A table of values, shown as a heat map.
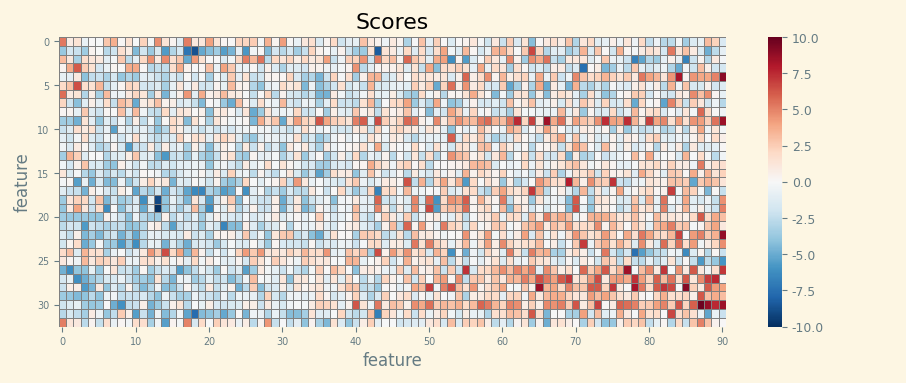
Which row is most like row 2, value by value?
24
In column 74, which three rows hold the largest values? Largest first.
9, 26, 24
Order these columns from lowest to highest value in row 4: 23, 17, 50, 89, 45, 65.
45, 17, 50, 23, 65, 89
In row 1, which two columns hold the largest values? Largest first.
64, 83
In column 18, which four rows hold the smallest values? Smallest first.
1, 31, 17, 27
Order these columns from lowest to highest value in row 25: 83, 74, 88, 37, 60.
88, 60, 37, 83, 74
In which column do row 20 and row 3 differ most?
2
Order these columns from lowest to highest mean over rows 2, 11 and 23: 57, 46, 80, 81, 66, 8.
8, 81, 80, 46, 57, 66
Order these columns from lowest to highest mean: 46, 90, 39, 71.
39, 46, 71, 90
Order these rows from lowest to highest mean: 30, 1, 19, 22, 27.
1, 19, 22, 27, 30
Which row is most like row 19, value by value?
18
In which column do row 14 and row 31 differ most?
43
